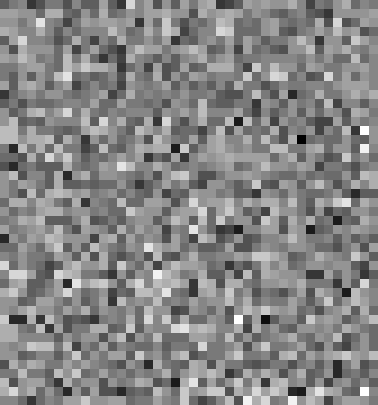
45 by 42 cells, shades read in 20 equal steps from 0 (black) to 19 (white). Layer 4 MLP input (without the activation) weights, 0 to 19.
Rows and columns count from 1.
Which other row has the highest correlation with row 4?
3
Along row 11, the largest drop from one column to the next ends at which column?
33
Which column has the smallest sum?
13
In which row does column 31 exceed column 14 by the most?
44
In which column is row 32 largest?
9
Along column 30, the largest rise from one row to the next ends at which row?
25
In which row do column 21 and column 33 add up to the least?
4
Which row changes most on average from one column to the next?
36
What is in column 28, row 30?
6
